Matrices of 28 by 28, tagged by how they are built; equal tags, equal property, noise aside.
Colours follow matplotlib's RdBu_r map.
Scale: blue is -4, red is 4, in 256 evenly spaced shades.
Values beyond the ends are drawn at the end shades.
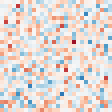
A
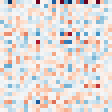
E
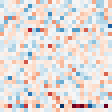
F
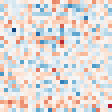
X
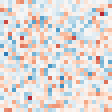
A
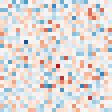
A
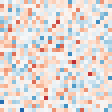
A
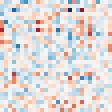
E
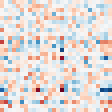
E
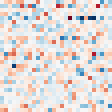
F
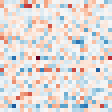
F
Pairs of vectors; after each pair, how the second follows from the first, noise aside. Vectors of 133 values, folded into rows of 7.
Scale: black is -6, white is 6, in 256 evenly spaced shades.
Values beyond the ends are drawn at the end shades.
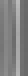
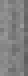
wrapped around, negated, shrunk.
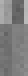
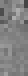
negated, partly zeroed.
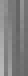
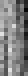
reversed, negated, scaled up.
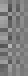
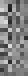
scaled up.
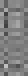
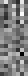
wrapped around, negated, scaled up.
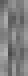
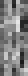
reversed, negated, scaled up.
